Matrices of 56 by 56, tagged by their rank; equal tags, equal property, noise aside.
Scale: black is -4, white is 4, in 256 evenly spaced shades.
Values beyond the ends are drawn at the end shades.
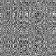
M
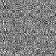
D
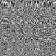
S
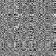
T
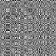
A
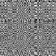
A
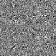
S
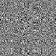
S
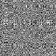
S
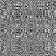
M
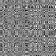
A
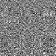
S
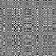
A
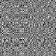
T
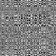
A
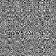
S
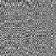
M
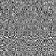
T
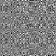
T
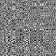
T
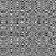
M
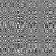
A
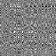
M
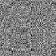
S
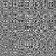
T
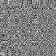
S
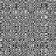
T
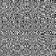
T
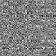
S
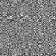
S
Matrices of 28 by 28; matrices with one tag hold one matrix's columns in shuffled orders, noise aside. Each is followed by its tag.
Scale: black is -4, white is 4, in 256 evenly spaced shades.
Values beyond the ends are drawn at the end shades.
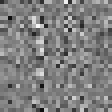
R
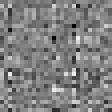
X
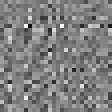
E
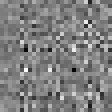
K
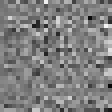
R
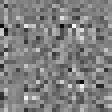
E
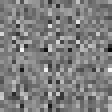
K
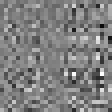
X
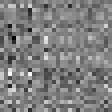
X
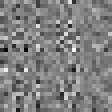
K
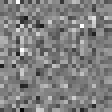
R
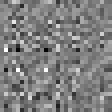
K
